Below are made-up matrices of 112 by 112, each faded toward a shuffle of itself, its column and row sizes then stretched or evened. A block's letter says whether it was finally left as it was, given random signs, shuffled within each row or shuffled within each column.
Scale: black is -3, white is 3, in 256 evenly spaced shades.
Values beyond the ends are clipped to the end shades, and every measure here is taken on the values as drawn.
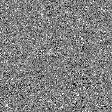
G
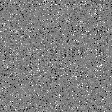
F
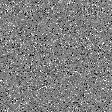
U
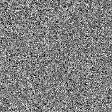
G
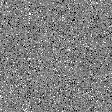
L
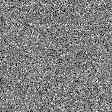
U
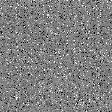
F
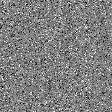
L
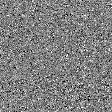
G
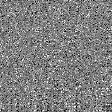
F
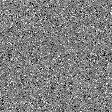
U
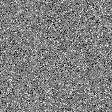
U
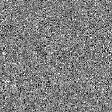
F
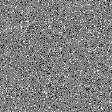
F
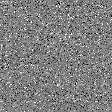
U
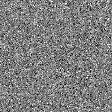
G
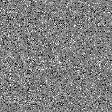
F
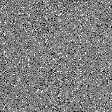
F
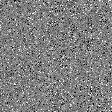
L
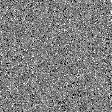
L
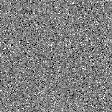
F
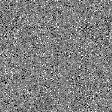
F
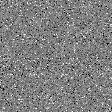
U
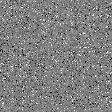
G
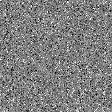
L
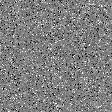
L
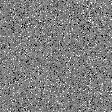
L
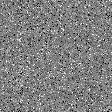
L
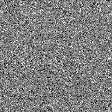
F
